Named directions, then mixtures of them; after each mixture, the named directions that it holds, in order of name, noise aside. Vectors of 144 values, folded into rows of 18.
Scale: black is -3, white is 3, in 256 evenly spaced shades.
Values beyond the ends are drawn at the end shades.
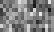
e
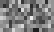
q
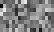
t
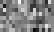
e, q.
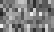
e.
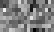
e, q, t.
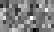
q, t.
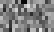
e, q, t.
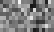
e, q.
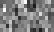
e, t.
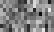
e.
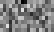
e, q, t.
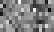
e, q, t.
